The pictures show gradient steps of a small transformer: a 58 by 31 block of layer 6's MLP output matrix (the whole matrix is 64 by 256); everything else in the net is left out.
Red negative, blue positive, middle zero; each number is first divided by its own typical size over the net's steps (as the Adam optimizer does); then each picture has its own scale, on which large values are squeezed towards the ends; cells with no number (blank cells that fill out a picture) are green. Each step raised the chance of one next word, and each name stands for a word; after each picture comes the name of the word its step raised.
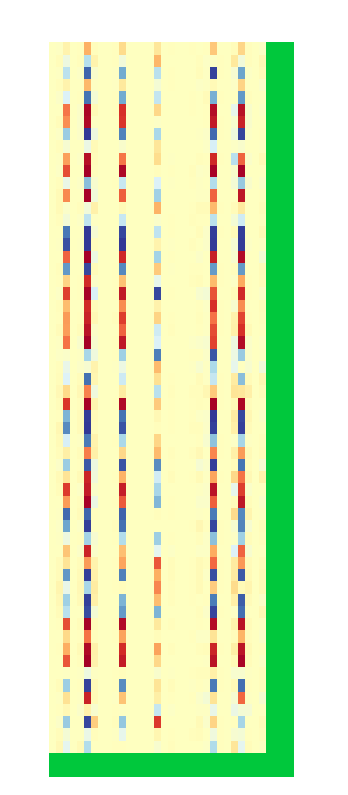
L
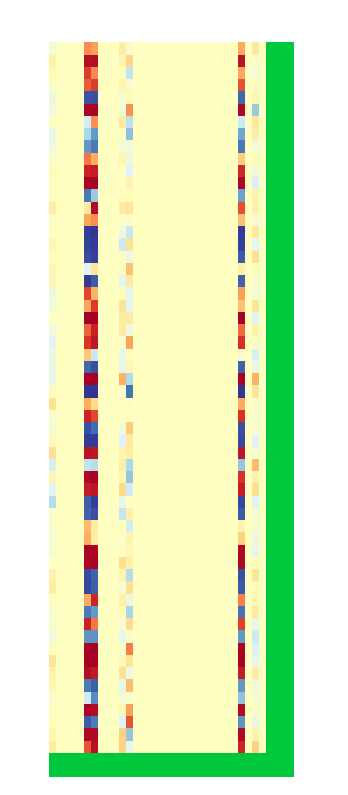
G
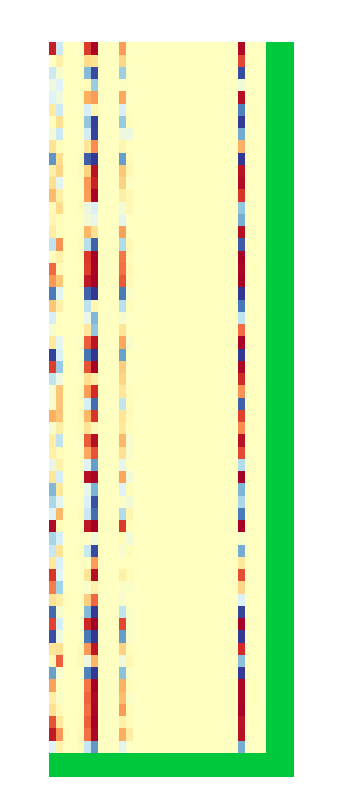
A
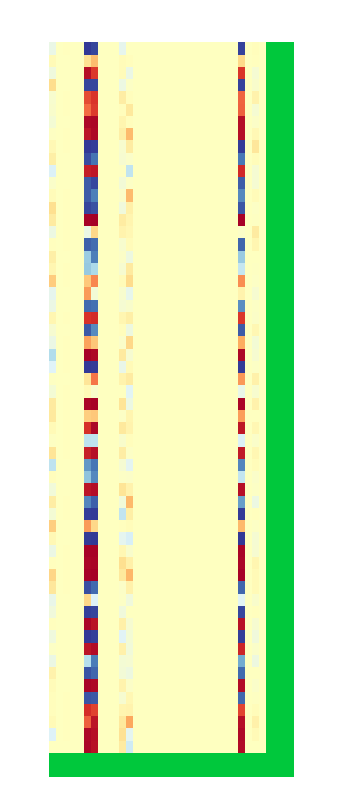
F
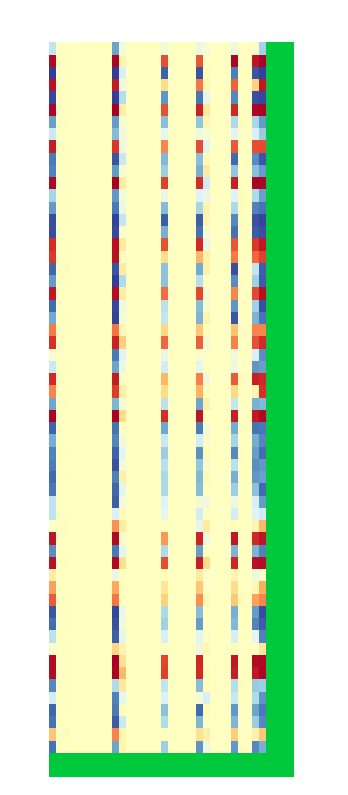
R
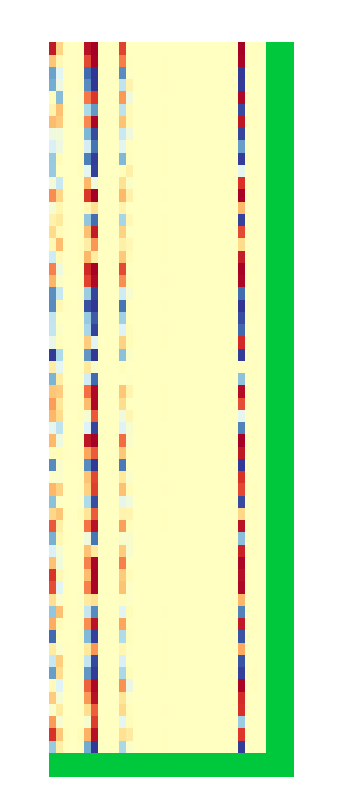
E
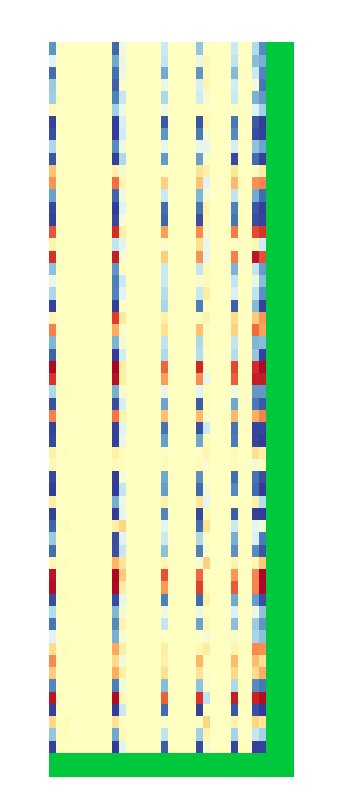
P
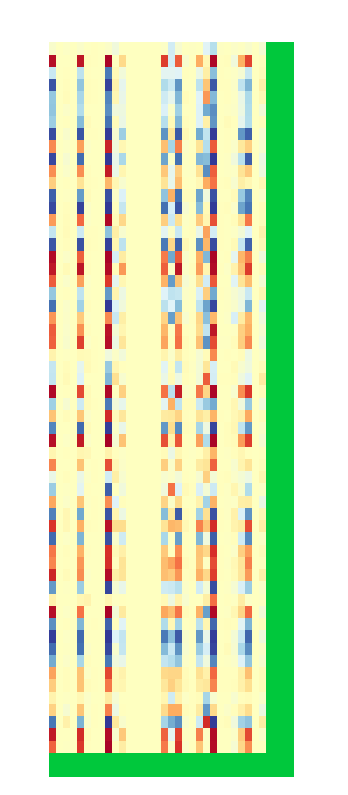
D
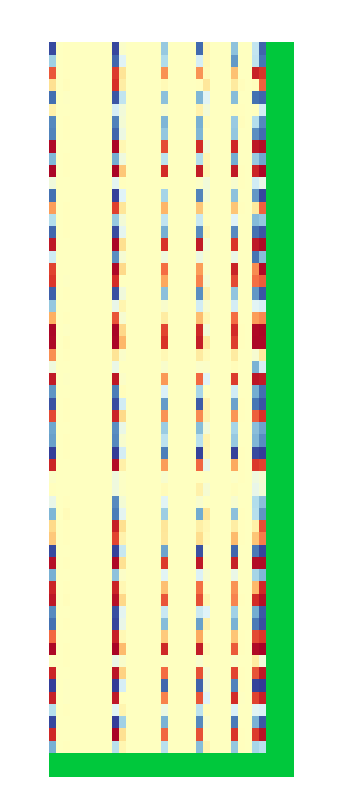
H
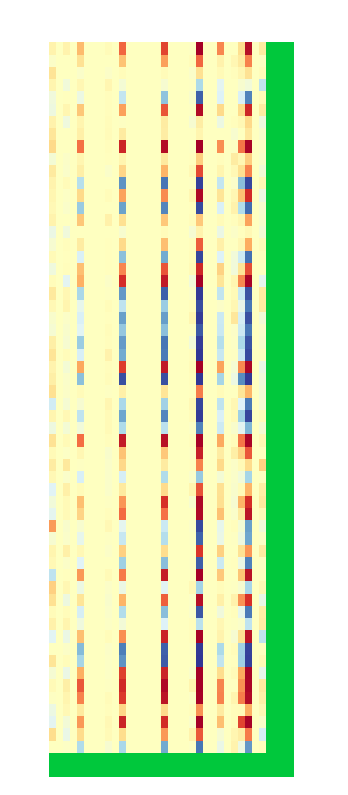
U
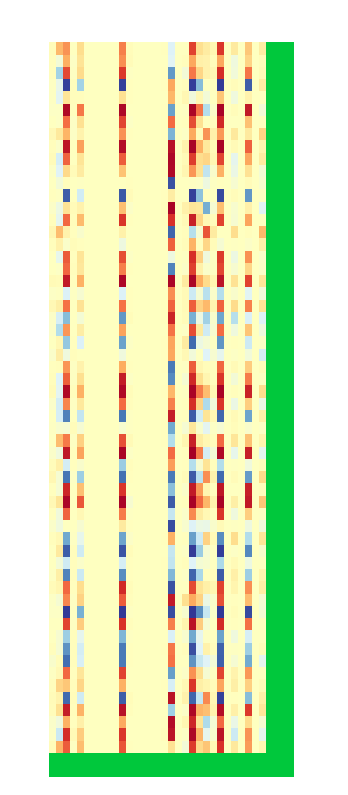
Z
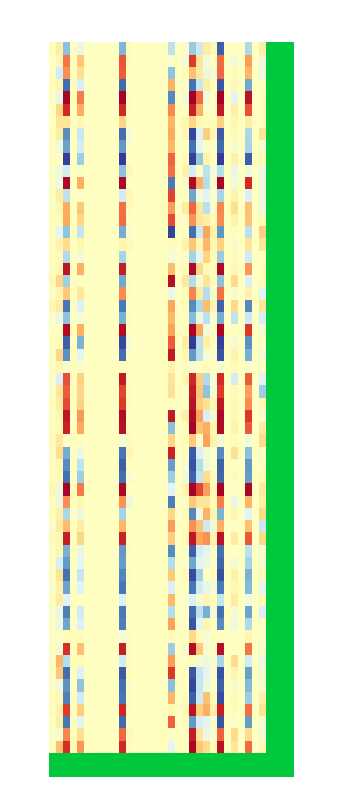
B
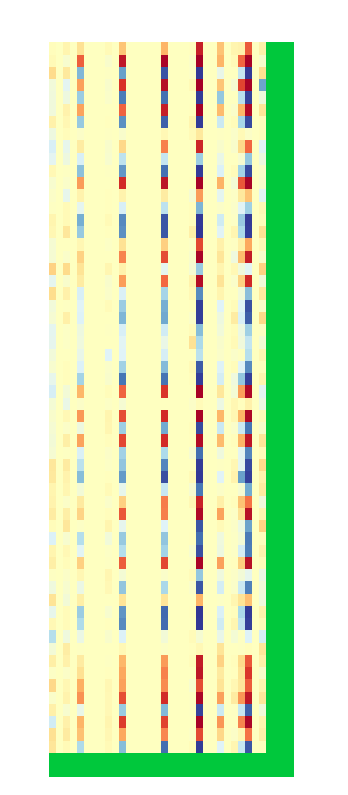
R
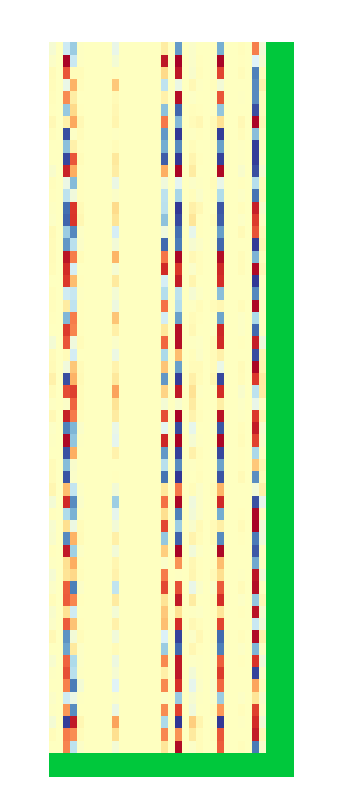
D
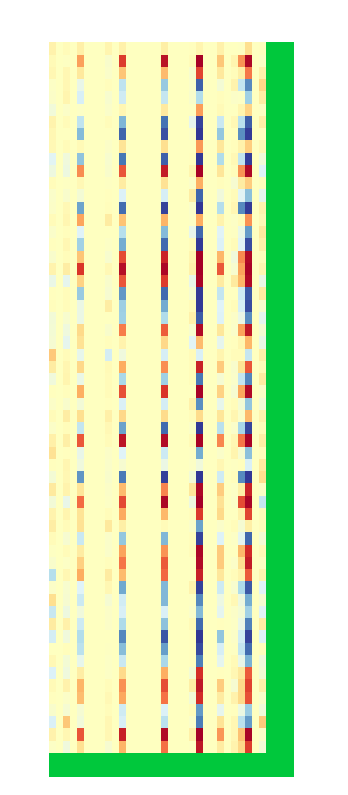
D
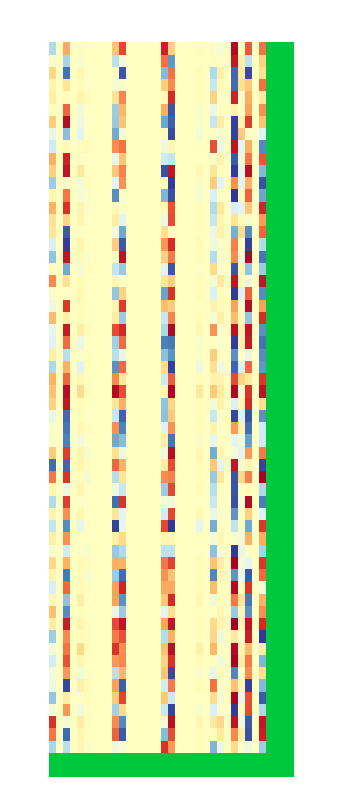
L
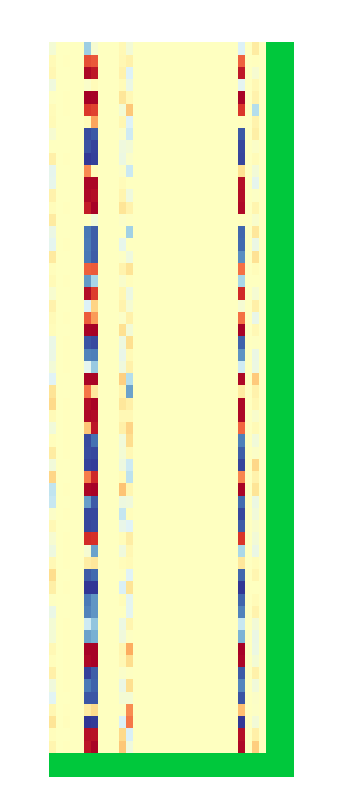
B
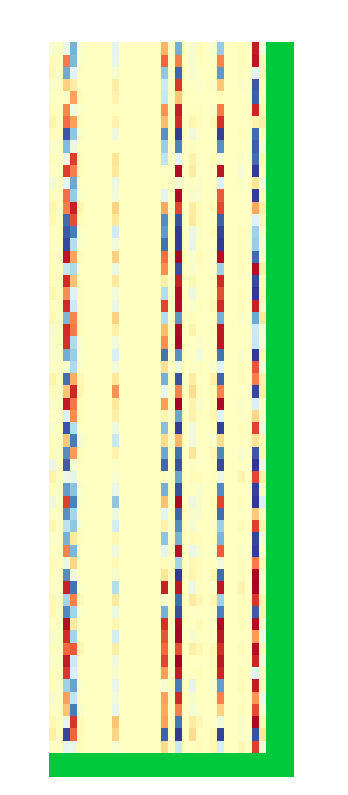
L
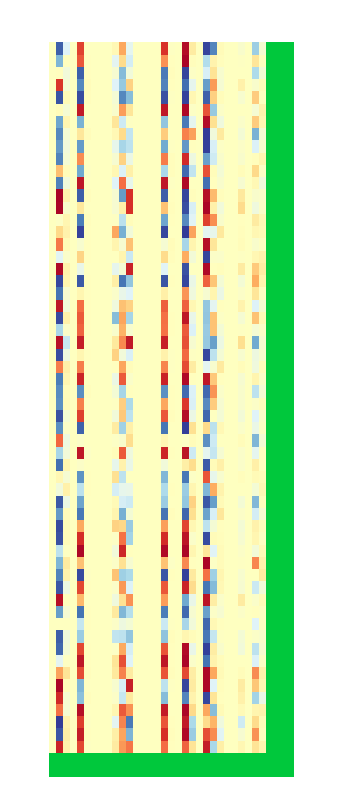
G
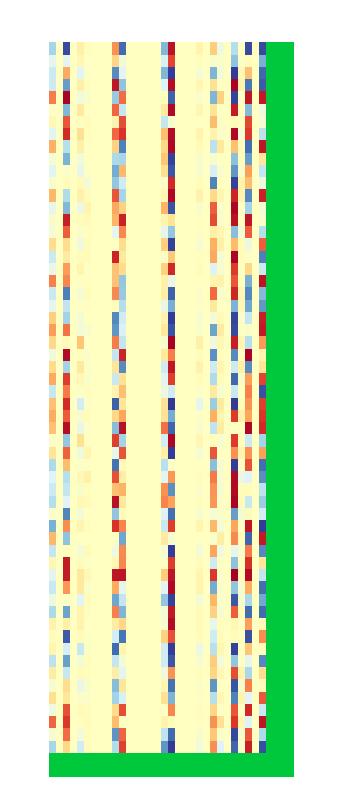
F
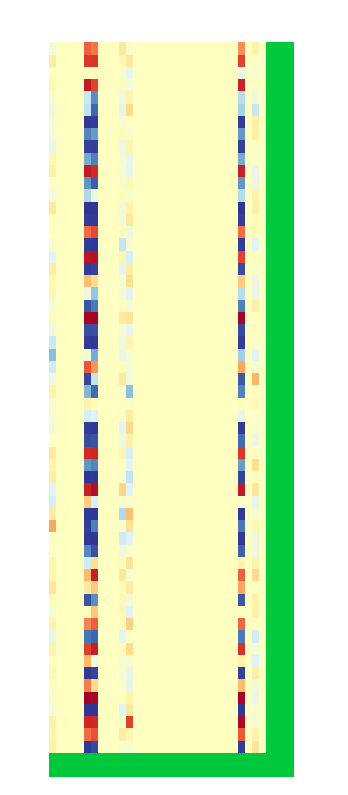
P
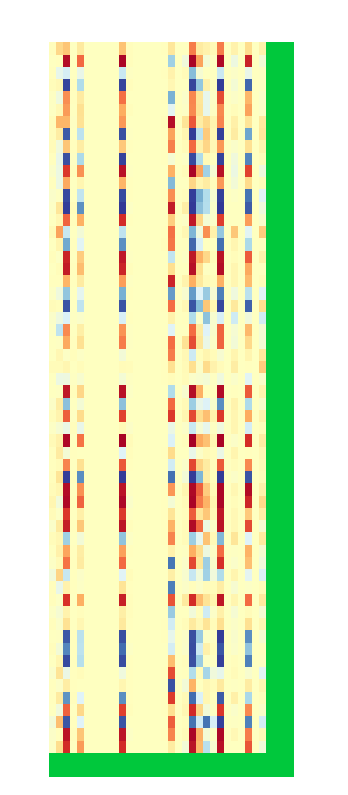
D
